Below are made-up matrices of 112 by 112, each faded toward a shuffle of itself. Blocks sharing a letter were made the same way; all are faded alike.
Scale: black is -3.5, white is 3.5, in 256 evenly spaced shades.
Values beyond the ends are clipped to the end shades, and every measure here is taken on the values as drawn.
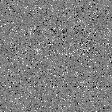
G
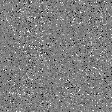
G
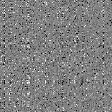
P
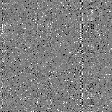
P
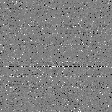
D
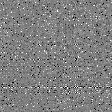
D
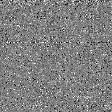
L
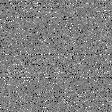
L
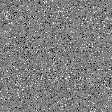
L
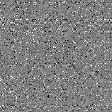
D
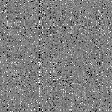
P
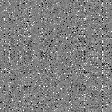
P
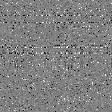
D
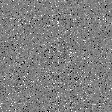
G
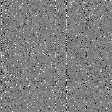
P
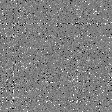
G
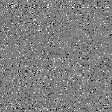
D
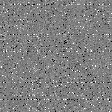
D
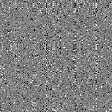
P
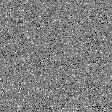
L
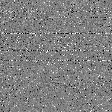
L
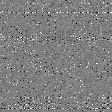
D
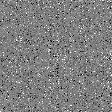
G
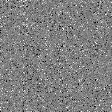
G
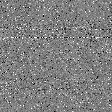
L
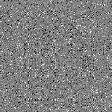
P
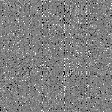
P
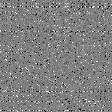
D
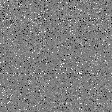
G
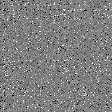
G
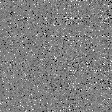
G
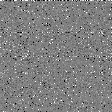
D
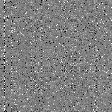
P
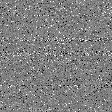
L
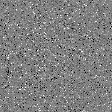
G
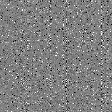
P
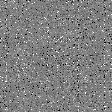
G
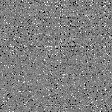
D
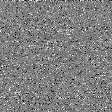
L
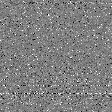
L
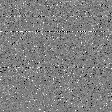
L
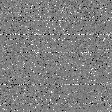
L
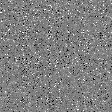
G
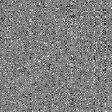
P
